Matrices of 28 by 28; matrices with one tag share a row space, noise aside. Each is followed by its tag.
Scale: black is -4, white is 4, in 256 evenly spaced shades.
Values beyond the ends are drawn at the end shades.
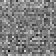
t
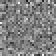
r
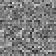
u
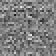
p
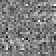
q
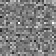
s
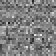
r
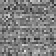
t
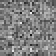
u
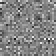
r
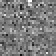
p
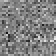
q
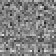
s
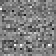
p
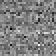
s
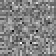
u
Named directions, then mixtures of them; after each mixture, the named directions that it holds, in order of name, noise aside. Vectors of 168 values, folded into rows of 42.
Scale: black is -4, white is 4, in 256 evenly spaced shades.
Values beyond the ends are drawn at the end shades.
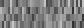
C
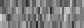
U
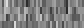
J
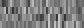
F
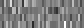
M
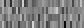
M.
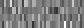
M.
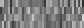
C.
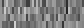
F, J.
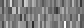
M.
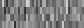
F, J.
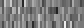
J, M.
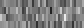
F, U.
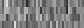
J.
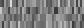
C, M.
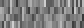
C.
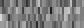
U.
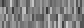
C, F.
